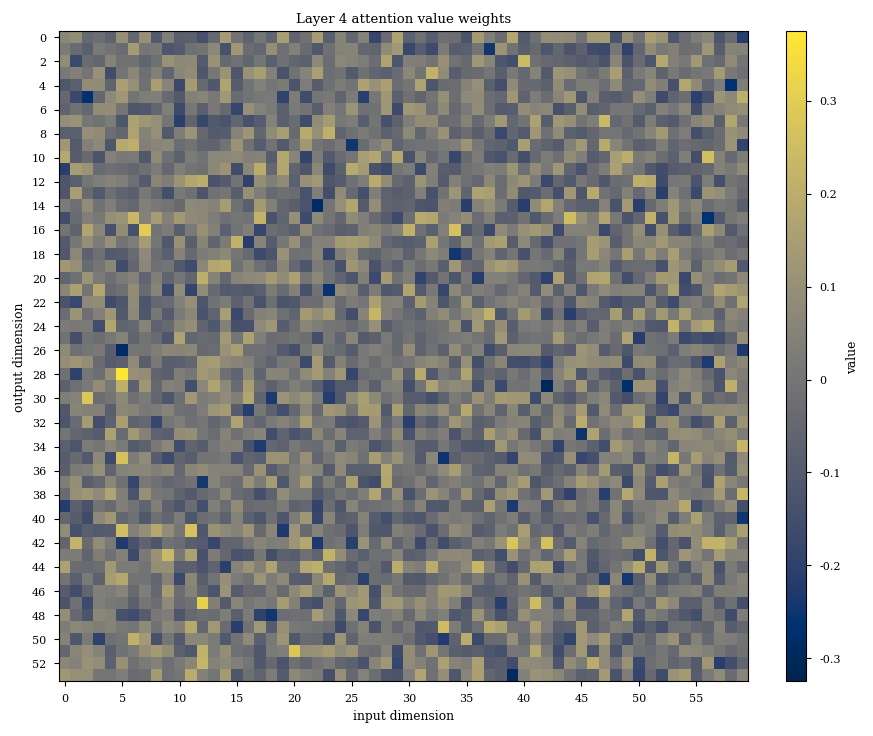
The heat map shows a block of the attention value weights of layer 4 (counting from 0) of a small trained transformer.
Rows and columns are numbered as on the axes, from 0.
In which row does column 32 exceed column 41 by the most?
15
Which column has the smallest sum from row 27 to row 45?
30
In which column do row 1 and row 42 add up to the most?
56
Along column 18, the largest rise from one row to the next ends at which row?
44
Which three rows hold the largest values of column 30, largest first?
16, 21, 6
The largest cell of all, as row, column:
28, 5
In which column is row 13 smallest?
52
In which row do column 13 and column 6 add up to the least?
42
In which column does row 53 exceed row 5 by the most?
2
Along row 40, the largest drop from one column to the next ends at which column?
22
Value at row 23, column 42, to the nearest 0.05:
-0.15
